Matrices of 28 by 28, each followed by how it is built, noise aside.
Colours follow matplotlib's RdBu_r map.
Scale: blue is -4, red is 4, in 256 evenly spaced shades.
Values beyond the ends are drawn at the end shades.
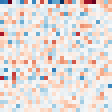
uneven rows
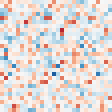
repeating columns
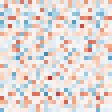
repeating columns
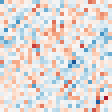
Hankel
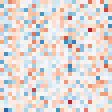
repeating rows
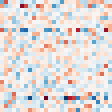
uneven rows
